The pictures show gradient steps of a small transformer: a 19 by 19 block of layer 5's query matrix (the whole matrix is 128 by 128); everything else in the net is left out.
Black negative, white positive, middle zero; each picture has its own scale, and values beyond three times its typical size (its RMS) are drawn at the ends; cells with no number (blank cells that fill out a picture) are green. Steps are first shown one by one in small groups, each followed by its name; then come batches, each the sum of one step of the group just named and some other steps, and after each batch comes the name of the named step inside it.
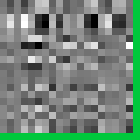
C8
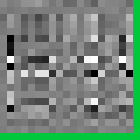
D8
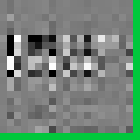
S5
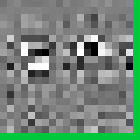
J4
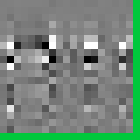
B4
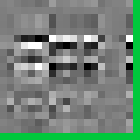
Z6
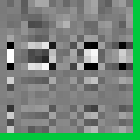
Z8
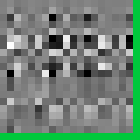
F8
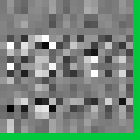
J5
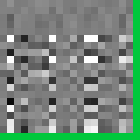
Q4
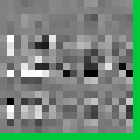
B4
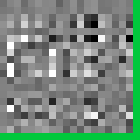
F8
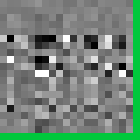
D8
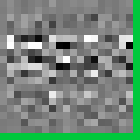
Z6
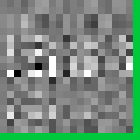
C8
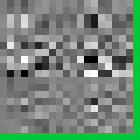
C8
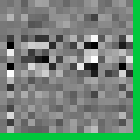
Z8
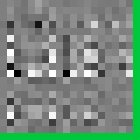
Z8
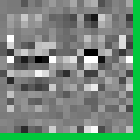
Q4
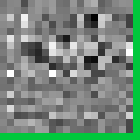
C8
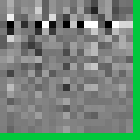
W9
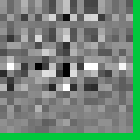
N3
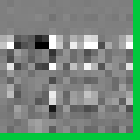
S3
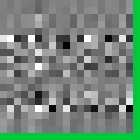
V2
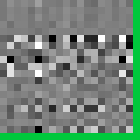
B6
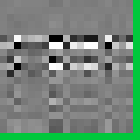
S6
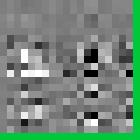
V2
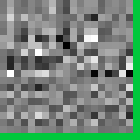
V2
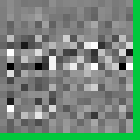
W9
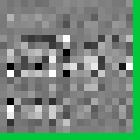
W9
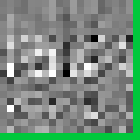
N3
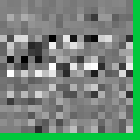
B6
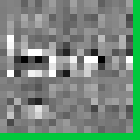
V2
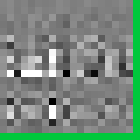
W9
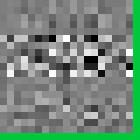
B6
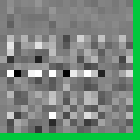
B6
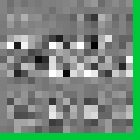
S6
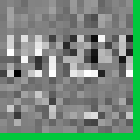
B6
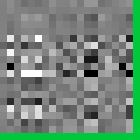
V2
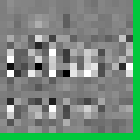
N3
